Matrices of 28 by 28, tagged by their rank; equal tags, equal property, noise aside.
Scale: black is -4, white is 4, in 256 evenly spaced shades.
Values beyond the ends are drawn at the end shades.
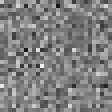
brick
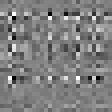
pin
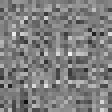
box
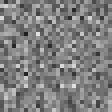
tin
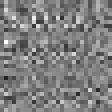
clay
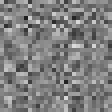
pin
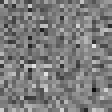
tin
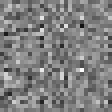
clay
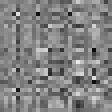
box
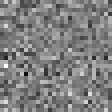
tin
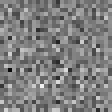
brick
